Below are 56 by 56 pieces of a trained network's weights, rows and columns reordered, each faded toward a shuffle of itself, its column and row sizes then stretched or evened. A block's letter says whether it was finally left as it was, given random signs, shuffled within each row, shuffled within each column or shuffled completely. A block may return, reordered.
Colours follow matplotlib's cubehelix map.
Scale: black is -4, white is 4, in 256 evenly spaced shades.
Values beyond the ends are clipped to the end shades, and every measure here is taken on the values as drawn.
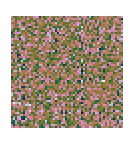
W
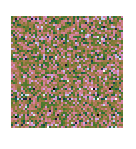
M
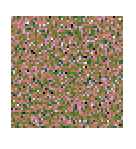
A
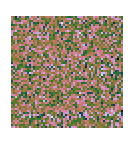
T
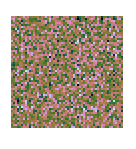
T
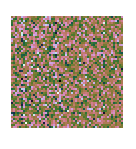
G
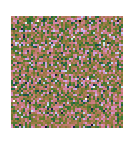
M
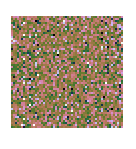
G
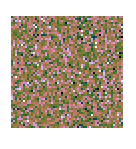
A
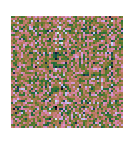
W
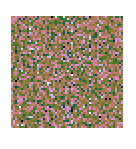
G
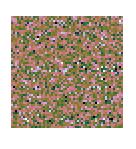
M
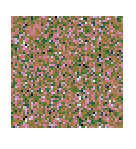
G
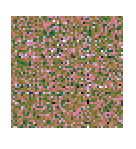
T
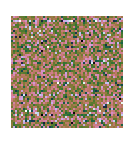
M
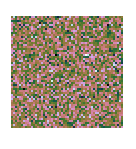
M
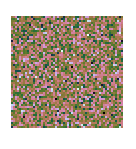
A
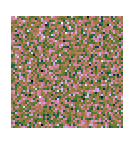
A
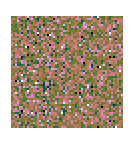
G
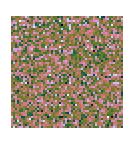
M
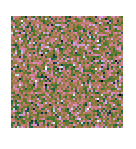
A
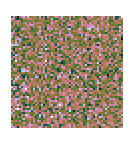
W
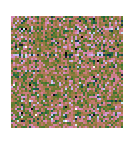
W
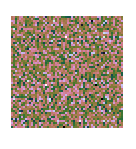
M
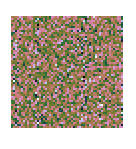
G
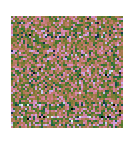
M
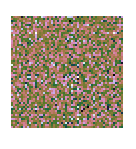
T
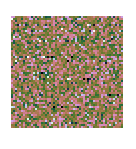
M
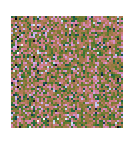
G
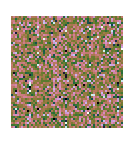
G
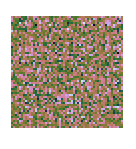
W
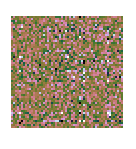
T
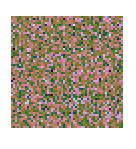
T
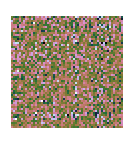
W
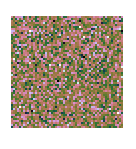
A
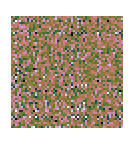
W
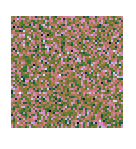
A
